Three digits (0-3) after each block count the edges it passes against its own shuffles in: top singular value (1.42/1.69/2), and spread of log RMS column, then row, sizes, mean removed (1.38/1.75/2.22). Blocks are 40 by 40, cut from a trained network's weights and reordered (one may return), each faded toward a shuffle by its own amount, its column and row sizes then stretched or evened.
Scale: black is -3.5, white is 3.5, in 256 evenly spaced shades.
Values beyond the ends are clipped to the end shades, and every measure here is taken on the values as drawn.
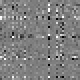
1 3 3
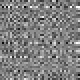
3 2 3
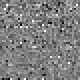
0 0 2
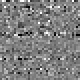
1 1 3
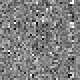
1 3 0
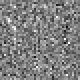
0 2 1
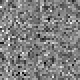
0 1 0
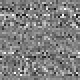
1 0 3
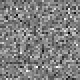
1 1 1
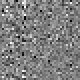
0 3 0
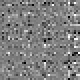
0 3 3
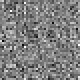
2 1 2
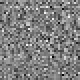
0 0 1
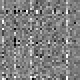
2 3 2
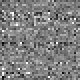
1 0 3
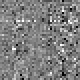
1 3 1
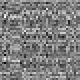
3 0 2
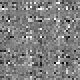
1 2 3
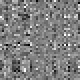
2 3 2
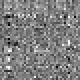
2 1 2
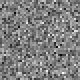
0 0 0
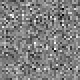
0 1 2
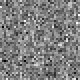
0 0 1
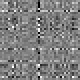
3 2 3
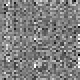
2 3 1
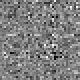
0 1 3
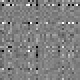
3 2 2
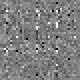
1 2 1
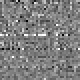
0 0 3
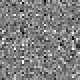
1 2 2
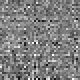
1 2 2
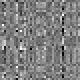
3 3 0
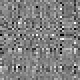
3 2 3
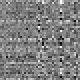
2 2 2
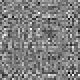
3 3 2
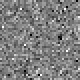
0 1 1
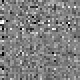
1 2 2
